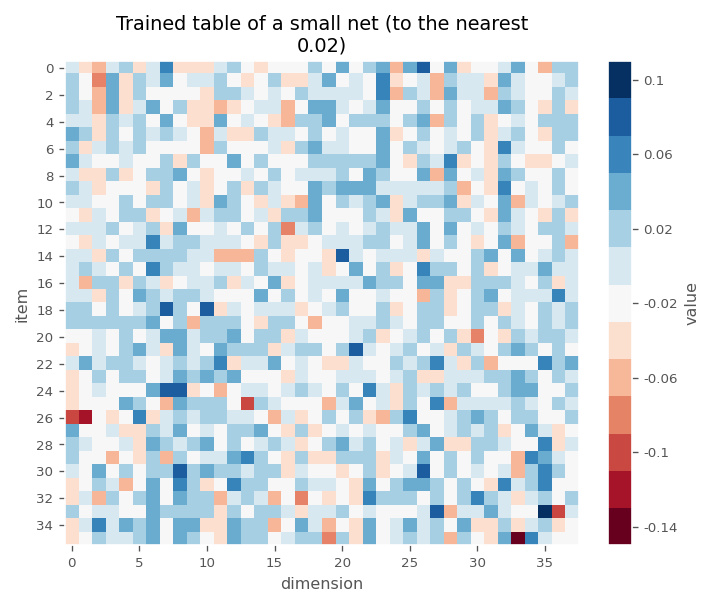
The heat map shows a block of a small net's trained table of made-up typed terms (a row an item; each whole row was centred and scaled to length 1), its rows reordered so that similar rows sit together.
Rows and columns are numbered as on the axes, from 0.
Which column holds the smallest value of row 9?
29
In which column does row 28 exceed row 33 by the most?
36
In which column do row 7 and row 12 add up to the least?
16
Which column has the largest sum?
8
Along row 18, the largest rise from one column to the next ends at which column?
10
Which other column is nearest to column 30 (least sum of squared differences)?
37
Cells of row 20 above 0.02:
3
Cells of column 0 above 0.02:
3
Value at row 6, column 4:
0
